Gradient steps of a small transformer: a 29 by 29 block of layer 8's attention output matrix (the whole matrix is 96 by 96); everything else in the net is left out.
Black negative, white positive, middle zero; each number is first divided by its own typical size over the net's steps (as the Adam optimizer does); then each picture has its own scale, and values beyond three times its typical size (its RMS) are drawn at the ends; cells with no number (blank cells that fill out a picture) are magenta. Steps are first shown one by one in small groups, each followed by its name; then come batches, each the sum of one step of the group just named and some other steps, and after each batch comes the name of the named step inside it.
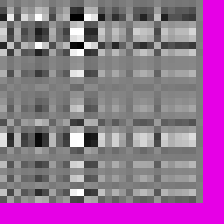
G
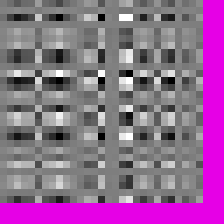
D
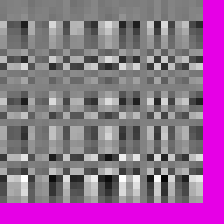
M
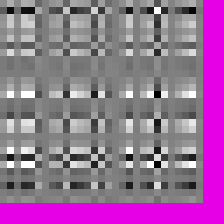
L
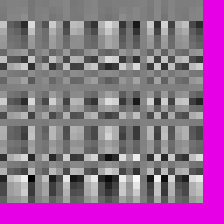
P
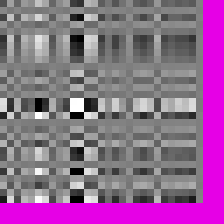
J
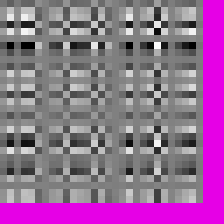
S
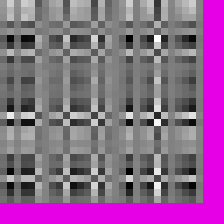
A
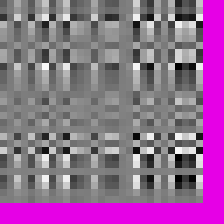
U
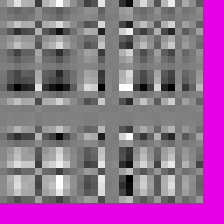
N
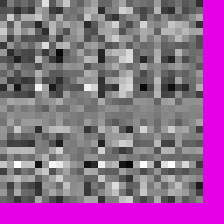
N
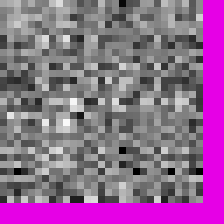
J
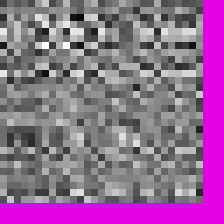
G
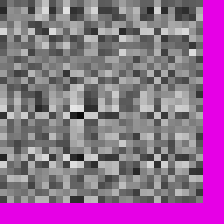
J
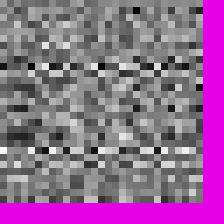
D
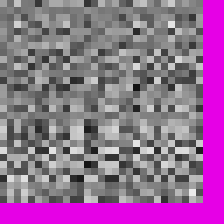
N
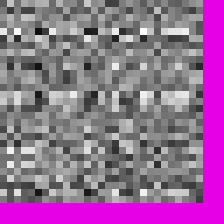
L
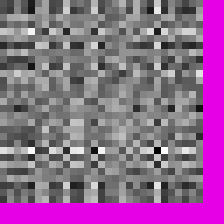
L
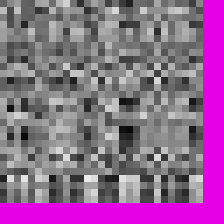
M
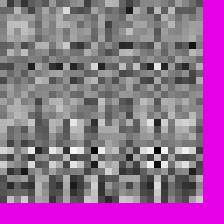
L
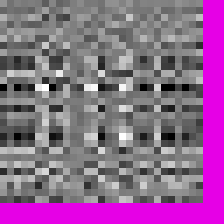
D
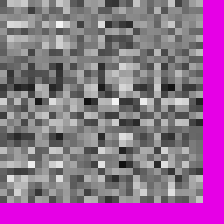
N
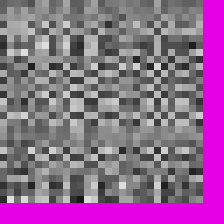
J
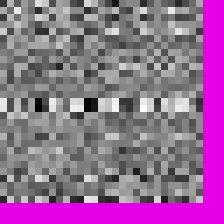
J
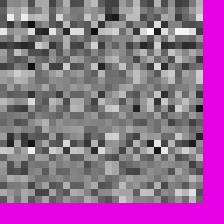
S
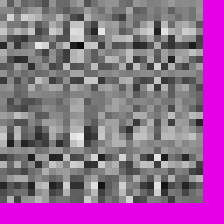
G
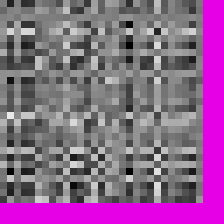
A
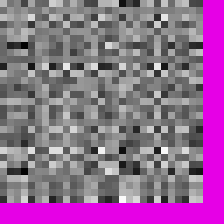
S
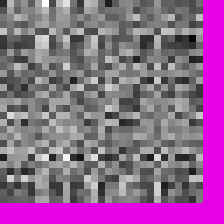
A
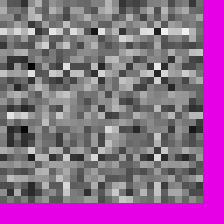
D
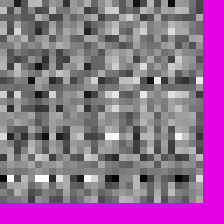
D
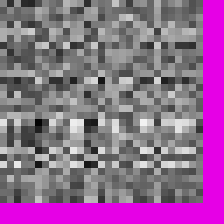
D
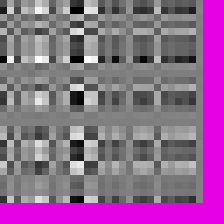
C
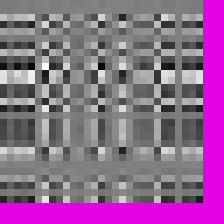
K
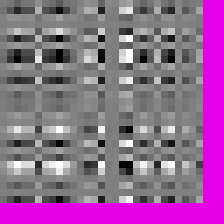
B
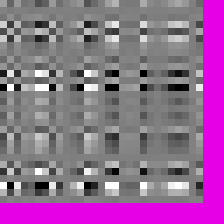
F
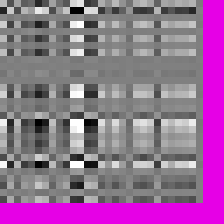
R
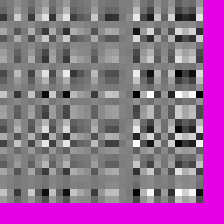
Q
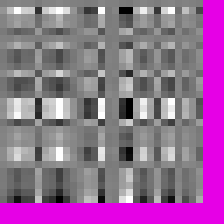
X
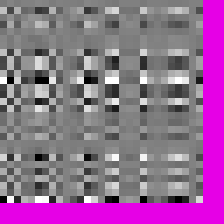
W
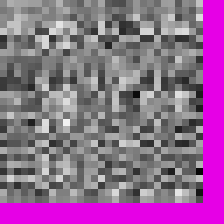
Q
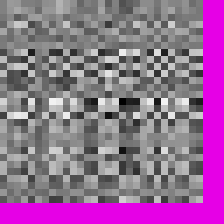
X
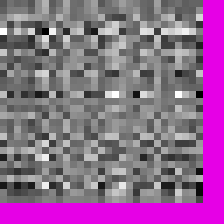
Q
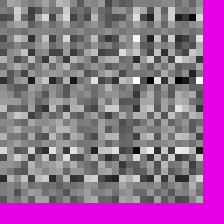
Q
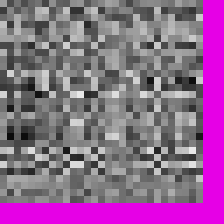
R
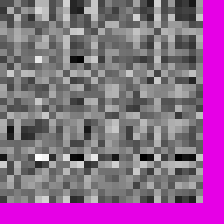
C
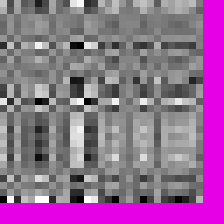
W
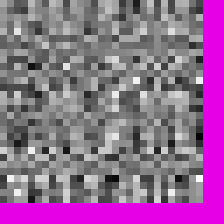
K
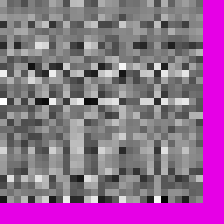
K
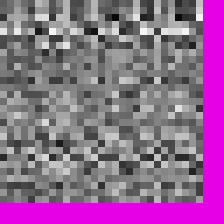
B
